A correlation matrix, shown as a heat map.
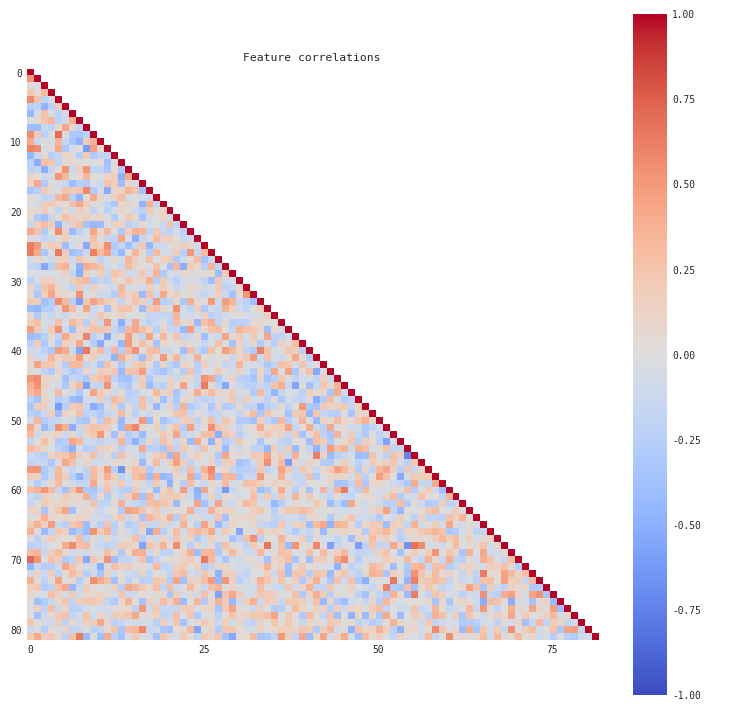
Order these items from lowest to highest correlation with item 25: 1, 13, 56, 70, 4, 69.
13, 56, 4, 69, 1, 70
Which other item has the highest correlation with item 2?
60
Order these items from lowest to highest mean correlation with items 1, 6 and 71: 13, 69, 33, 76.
76, 13, 33, 69
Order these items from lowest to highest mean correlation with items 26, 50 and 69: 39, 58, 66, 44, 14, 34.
34, 14, 39, 66, 44, 58
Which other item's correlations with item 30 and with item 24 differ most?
66
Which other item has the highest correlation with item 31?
32
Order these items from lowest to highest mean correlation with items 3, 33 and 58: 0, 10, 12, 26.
12, 10, 0, 26
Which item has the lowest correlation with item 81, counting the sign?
29
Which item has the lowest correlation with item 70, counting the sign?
8
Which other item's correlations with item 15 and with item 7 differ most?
40
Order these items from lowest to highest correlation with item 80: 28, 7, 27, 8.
27, 7, 8, 28
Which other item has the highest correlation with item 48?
39
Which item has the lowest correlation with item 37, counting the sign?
56
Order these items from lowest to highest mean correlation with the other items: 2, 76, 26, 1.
2, 76, 1, 26
